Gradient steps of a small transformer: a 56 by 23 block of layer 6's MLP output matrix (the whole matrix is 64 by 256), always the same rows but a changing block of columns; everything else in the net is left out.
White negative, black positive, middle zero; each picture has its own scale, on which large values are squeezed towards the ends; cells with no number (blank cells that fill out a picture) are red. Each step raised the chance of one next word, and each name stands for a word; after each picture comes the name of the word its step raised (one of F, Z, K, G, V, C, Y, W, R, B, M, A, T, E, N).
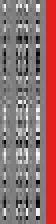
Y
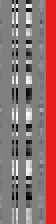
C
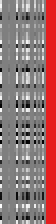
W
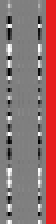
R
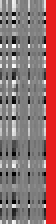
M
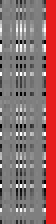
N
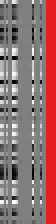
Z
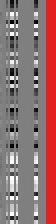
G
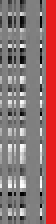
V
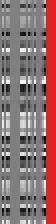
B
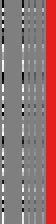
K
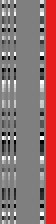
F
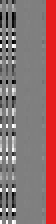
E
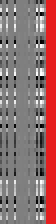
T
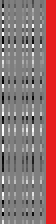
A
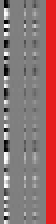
G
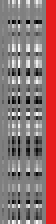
M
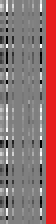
Y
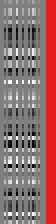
F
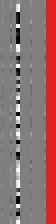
R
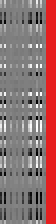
M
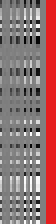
G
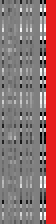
T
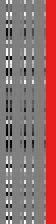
F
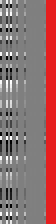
F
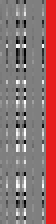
V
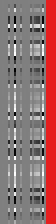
R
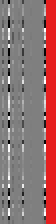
V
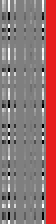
W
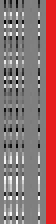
G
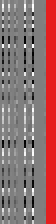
Y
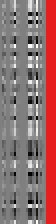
M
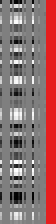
C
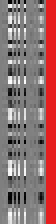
C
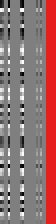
K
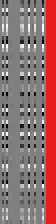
N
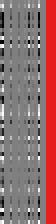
E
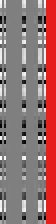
W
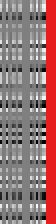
W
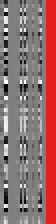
B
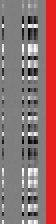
R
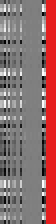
T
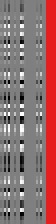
A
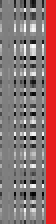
N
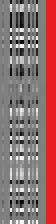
E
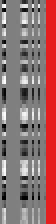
C
